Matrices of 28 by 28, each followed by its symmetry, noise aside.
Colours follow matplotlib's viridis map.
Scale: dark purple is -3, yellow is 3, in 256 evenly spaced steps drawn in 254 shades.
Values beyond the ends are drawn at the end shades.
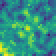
symmetric across the other diagonal.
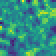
antisymmetric.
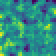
antisymmetric.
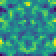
mirrored left to right.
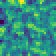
antisymmetric.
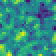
symmetric across the other diagonal.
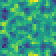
mirrored top to bottom.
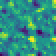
antisymmetric.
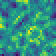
symmetric.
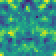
mirrored left to right.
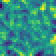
antisymmetric.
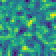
antisymmetric.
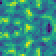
mirrored top to bottom.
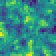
antisymmetric.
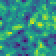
antisymmetric.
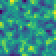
antisymmetric.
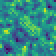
symmetric across the other diagonal.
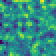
antisymmetric.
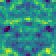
mirrored left to right.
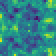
mirrored top to bottom.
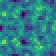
mirrored top to bottom.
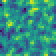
antisymmetric.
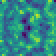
mirrored top to bottom.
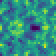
mirrored top to bottom.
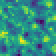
antisymmetric.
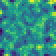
antisymmetric.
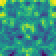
mirrored left to right.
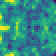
mirrored top to bottom.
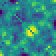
symmetric.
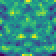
mirrored left to right.
